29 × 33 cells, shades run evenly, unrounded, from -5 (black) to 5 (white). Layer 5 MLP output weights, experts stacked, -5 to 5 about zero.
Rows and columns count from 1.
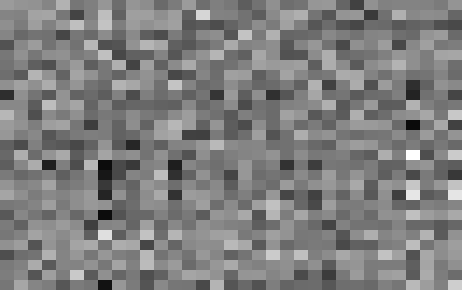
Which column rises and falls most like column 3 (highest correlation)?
11
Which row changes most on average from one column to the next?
20
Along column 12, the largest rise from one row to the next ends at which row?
5
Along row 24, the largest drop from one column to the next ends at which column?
9
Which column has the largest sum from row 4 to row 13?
32
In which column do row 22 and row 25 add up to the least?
8
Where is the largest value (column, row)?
30, 16
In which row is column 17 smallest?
18
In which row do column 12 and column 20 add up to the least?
10
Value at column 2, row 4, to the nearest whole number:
-1
